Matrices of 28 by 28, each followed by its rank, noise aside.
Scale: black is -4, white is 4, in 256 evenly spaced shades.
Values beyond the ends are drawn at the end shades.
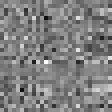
four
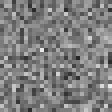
eight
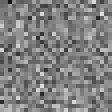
eight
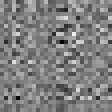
three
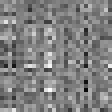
three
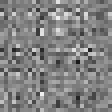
four
